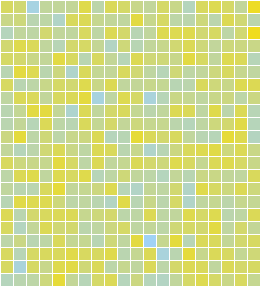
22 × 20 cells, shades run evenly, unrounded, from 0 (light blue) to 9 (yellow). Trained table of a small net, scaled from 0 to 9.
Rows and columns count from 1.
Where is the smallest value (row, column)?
19, 12
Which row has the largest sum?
13
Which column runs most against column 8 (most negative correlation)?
10
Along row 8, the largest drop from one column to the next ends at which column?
8
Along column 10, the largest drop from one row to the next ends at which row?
17
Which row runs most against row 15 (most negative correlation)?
4
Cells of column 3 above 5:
9
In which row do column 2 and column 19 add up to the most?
11
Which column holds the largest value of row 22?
5
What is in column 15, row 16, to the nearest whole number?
2
